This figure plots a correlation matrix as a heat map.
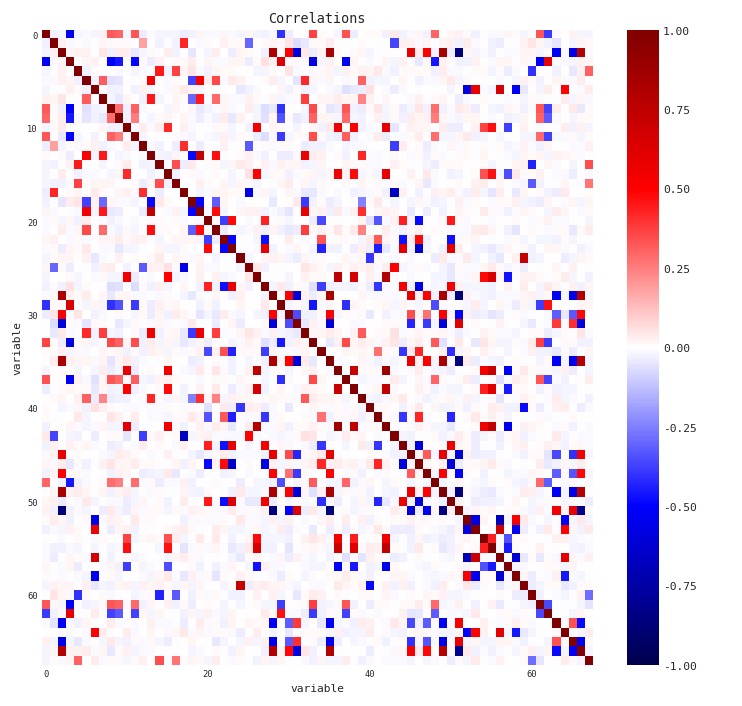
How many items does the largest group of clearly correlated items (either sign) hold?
12
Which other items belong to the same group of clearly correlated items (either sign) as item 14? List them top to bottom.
4, 16, 60, 67
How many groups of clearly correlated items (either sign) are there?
9
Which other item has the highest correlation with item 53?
56
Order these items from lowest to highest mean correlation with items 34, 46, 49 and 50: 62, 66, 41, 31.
31, 62, 41, 66
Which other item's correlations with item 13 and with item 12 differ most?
19
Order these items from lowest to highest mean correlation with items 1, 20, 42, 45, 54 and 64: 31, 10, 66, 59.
31, 59, 66, 10
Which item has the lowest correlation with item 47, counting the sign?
51
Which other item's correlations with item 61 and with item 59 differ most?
24
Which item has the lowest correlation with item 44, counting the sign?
46
